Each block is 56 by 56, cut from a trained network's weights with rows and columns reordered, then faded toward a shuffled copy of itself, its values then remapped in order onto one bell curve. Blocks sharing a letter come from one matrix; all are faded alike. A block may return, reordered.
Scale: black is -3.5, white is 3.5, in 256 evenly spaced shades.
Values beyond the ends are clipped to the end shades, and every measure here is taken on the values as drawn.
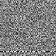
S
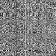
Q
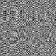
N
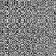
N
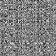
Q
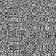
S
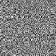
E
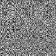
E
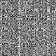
Q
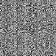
Q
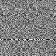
E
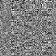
S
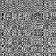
N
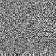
E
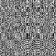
N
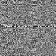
S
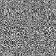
E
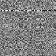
E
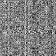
Q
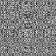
N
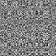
N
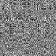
E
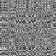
N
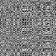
N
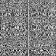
Q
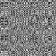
N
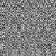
N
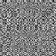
N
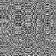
N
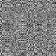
S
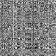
Q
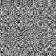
N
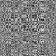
N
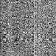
Q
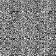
Q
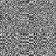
N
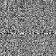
E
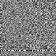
S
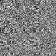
E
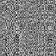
N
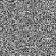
E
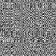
N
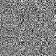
E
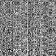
Q
